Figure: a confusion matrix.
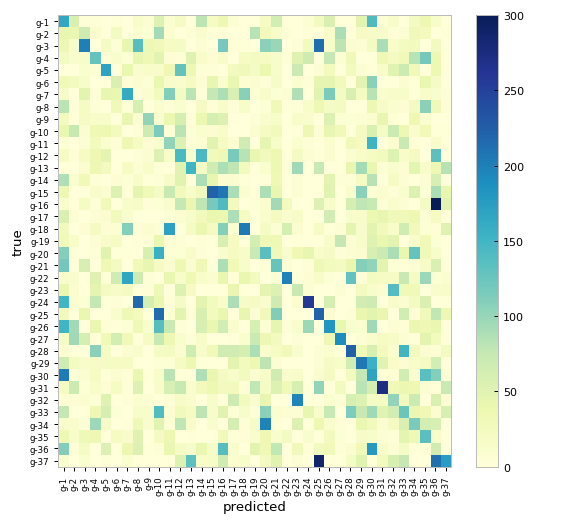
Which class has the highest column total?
g-30
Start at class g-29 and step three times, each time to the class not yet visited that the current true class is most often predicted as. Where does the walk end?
g-14
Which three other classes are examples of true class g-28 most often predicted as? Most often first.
g-33, g-4, g-19
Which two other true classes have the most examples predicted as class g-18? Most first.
g-7, g-12
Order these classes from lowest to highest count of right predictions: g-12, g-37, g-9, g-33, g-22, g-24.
g-9, g-33, g-12, g-37, g-22, g-24
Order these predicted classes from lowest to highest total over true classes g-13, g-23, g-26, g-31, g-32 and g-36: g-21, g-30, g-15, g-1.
g-15, g-21, g-1, g-30
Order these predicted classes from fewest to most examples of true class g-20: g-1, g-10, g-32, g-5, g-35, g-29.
g-29, g-35, g-5, g-32, g-1, g-10
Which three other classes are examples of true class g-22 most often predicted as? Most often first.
g-7, g-28, g-35
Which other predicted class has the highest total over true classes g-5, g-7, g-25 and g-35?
g-10
